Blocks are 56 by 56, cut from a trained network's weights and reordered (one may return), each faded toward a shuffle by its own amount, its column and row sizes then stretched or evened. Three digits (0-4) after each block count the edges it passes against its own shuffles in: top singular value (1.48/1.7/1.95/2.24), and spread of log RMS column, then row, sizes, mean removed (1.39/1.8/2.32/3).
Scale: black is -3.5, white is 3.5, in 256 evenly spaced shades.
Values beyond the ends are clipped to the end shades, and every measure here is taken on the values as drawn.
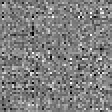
1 3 2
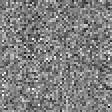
1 1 0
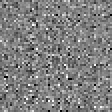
0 2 2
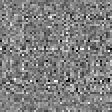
3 1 3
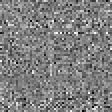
1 0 3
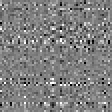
4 3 4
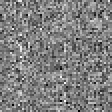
2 1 0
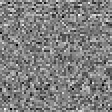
2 0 1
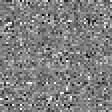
0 1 3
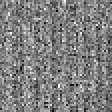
2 0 0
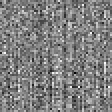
3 1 1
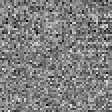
2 2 0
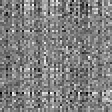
4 1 3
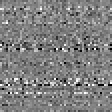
3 1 4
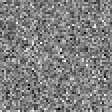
1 1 0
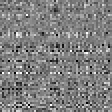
4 2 4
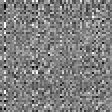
4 4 1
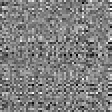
4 3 2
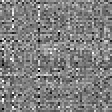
3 2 1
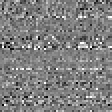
3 1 4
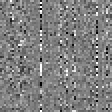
2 4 1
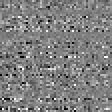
1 2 4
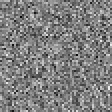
2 0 0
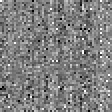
1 2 1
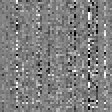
2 4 0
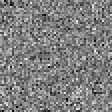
1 1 1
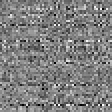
4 1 3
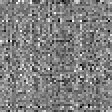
2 0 3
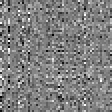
2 4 0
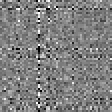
4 3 3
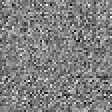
2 1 2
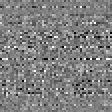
1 0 4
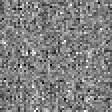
0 0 2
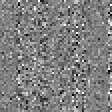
0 4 0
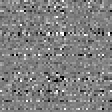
0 1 4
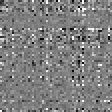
0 3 4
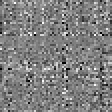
1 3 3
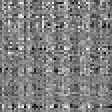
4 0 4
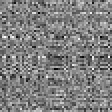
4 1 3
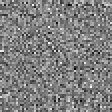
2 0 1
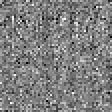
0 0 1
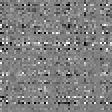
3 3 4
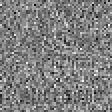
2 2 0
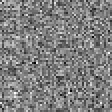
3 0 0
